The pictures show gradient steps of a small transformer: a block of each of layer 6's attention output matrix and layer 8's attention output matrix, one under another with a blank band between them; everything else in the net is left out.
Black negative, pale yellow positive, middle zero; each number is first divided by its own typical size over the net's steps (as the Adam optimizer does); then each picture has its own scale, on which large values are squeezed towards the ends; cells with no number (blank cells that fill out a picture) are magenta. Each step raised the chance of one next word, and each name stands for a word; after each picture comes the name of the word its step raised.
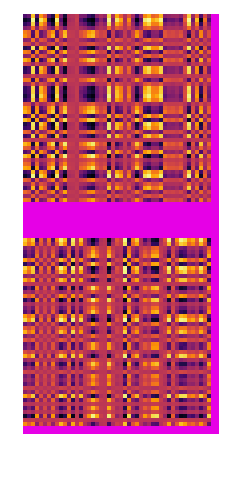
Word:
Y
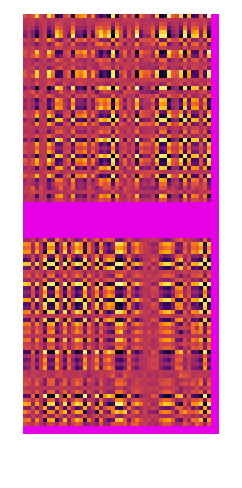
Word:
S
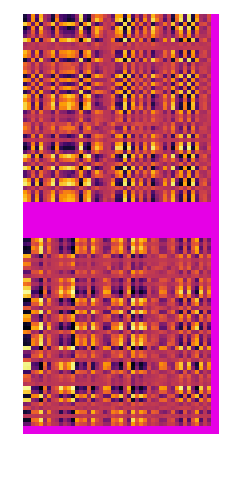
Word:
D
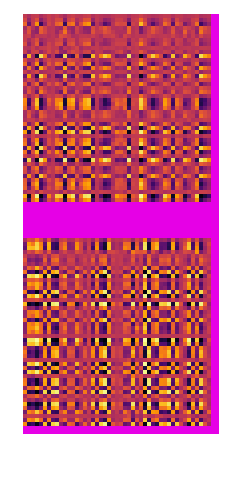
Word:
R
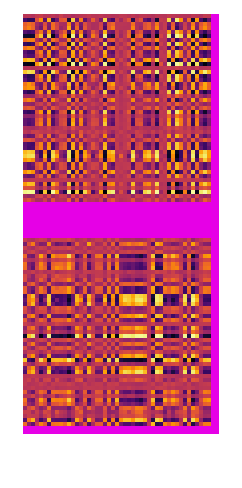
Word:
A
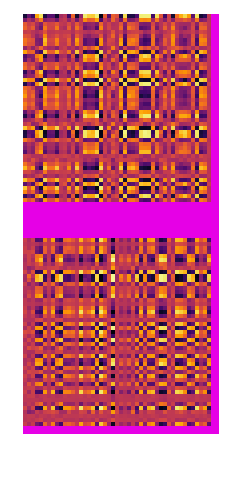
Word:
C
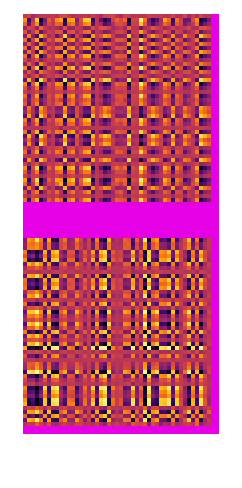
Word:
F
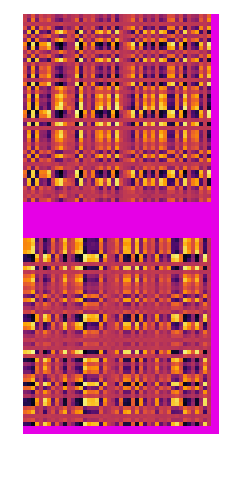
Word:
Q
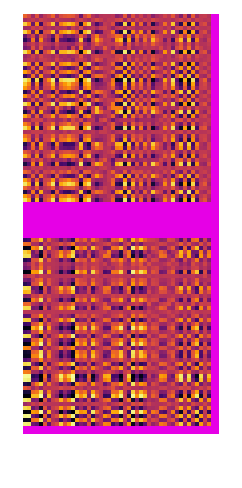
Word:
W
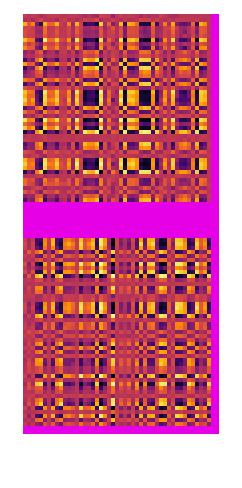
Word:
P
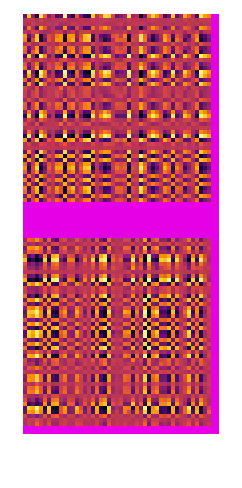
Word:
C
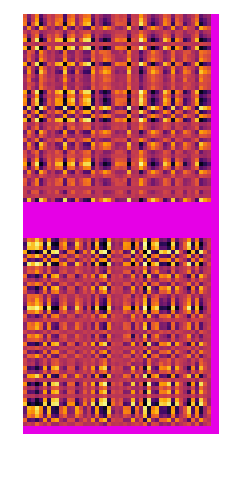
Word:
P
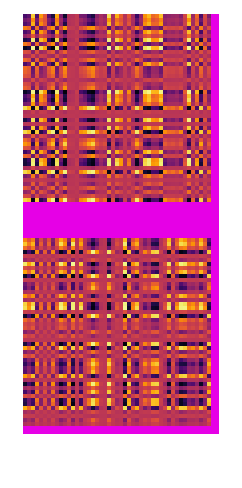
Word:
P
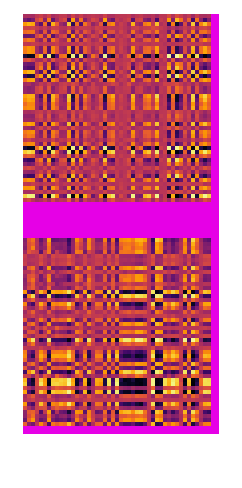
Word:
R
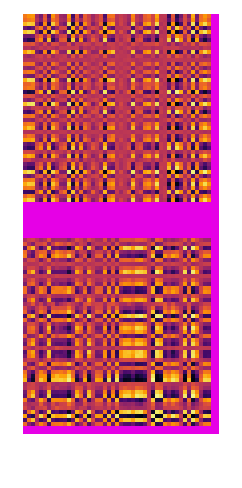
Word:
W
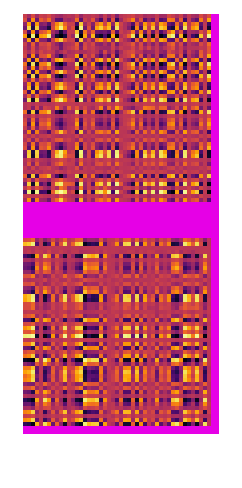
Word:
A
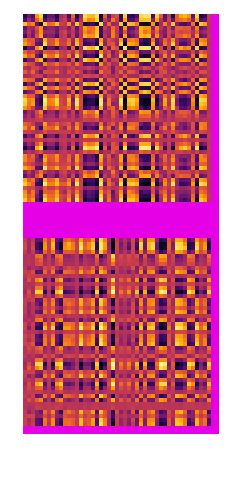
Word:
D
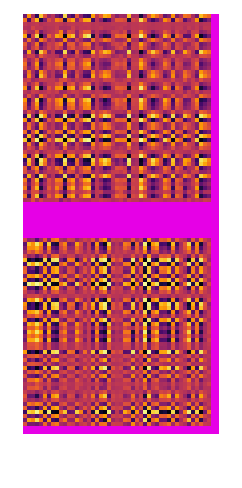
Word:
S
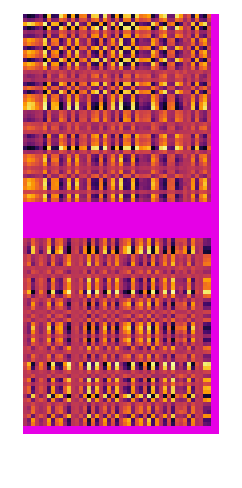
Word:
D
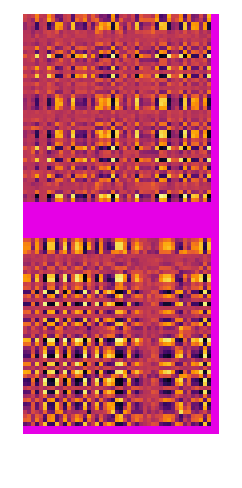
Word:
R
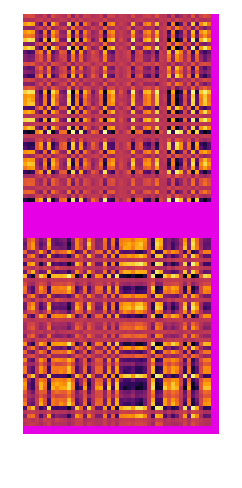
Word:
P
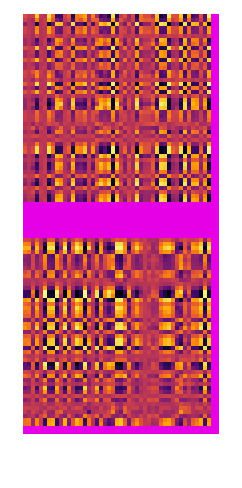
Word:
D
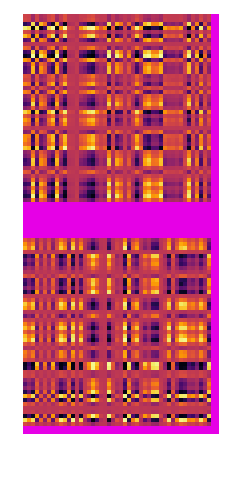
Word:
D
